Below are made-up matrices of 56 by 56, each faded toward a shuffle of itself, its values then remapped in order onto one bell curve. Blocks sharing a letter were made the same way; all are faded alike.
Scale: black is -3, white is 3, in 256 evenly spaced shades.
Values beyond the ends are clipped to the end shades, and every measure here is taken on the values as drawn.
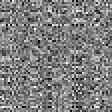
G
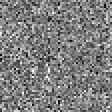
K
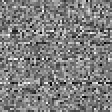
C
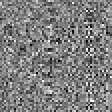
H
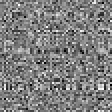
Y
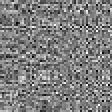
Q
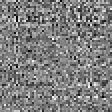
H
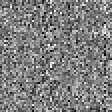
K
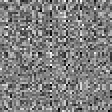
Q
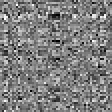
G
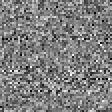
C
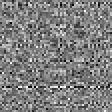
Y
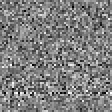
C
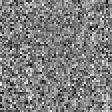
K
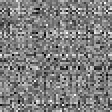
Y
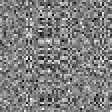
Q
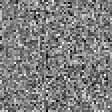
K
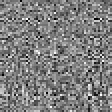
H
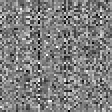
G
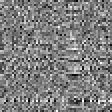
Y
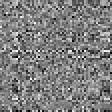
Y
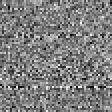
C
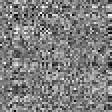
H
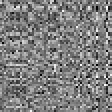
Q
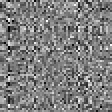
Q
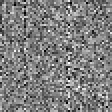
K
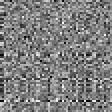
Y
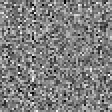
K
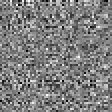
Y
